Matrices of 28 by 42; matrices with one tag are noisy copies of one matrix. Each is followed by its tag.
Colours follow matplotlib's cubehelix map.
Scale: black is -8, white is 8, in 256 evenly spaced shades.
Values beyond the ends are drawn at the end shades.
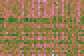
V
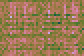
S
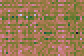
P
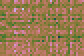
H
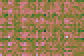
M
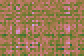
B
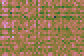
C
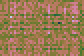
S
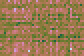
H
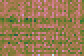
V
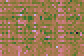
P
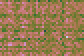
M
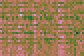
P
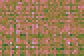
B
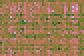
S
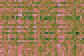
P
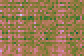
P
